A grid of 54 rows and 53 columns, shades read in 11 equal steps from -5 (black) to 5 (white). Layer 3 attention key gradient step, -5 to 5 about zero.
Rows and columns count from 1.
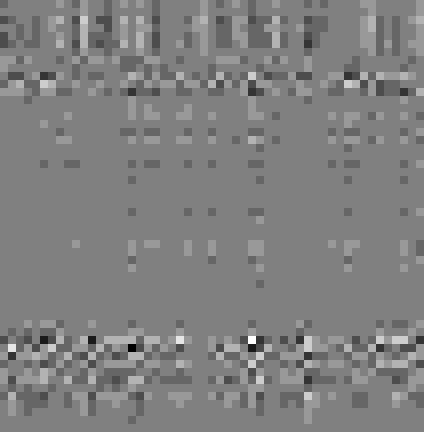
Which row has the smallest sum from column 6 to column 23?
12
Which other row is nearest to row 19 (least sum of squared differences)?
36
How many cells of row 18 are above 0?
15
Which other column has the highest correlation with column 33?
9
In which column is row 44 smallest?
17
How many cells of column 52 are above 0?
7
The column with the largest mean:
11
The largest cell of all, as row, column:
43, 32
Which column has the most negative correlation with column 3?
30
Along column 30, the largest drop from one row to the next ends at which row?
45
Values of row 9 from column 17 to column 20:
-1 0 -1 0
